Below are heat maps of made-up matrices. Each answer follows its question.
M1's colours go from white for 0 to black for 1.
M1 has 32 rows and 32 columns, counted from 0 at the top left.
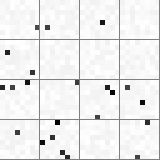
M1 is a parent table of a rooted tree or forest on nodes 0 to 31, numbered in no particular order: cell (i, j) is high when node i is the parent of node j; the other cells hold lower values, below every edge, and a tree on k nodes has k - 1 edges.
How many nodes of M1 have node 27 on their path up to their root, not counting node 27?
2
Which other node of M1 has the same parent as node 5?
15
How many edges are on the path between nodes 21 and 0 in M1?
2
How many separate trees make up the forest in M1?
10
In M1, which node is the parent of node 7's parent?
16
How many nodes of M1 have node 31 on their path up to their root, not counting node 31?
4
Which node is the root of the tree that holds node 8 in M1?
4
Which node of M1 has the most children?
17
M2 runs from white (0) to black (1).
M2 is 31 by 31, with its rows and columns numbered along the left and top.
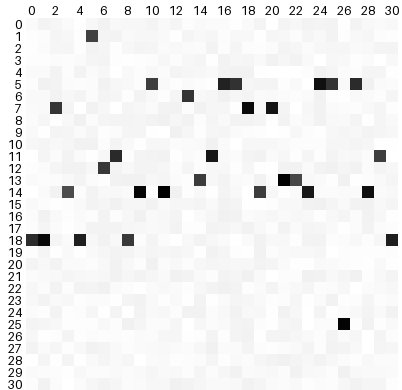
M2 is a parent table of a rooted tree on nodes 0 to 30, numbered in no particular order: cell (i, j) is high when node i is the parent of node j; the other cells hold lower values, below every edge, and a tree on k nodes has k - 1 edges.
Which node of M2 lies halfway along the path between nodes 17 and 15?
18
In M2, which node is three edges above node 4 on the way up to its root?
11
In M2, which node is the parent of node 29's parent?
14
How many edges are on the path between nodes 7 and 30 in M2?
2
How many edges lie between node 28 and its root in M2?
4
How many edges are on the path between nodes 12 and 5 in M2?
8
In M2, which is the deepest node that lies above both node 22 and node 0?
13
